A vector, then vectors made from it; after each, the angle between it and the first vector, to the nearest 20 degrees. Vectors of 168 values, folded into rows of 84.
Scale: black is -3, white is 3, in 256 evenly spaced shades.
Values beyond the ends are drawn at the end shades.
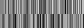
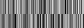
20 degrees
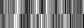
60 degrees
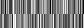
120 degrees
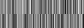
40 degrees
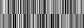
40 degrees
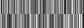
60 degrees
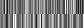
140 degrees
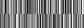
60 degrees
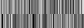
80 degrees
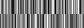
60 degrees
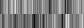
60 degrees
